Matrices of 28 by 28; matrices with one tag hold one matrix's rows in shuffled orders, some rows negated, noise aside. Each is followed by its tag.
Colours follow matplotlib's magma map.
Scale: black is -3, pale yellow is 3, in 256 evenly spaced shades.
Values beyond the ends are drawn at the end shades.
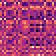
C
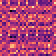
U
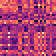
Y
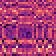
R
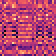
R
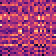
Y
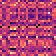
U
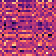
R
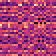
Y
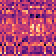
C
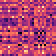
Y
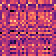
U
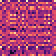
U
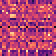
U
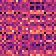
C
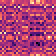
C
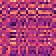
U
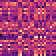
Y
